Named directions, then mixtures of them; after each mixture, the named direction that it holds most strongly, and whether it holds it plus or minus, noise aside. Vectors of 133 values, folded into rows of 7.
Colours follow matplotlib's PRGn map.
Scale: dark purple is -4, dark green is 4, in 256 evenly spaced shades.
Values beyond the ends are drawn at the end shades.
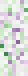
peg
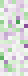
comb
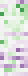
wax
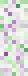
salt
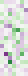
peg, minus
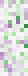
comb, minus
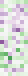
wax, minus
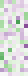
comb, plus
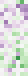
wax, minus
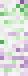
wax, plus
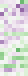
wax, minus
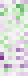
wax, plus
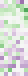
wax, plus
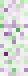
salt, plus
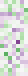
peg, plus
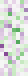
peg, minus
